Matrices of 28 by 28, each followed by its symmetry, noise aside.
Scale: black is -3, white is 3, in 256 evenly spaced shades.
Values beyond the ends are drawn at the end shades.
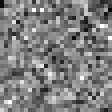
symmetric across the other diagonal.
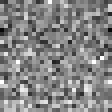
mirrored left to right.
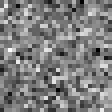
no symmetry.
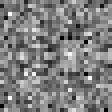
mirrored top to bottom.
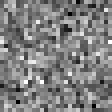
no symmetry.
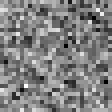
symmetric across the other diagonal.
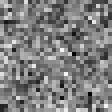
symmetric across the other diagonal.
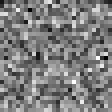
mirrored left to right.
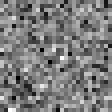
symmetric across the other diagonal.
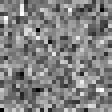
symmetric across the other diagonal.
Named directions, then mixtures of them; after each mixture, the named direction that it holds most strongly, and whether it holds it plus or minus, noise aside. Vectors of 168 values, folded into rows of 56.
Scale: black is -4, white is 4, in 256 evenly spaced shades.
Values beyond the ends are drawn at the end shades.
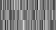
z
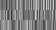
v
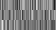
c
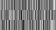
z, minus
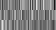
c, plus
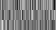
c, plus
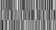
c, minus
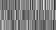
v, plus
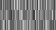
z, plus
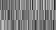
v, plus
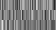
c, plus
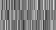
z, minus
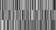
c, plus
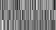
c, plus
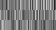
v, plus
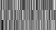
c, minus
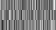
c, minus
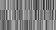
v, minus
